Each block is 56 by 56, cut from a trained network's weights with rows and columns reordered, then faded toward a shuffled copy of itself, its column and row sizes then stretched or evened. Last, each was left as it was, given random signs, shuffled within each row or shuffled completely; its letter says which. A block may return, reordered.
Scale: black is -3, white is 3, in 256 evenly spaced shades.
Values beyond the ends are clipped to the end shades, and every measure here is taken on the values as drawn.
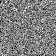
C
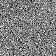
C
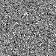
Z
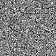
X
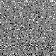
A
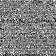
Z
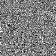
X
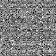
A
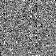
X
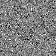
Z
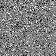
Z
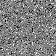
C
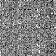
A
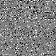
A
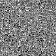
X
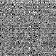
A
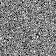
C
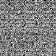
A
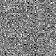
A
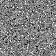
C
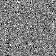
X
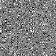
A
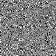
A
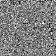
X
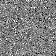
Z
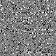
X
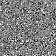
Z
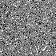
C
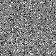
X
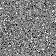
C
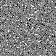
C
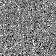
C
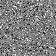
Z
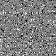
A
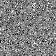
X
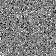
C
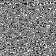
Z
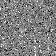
C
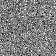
C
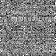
A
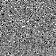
Z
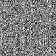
A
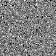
Z
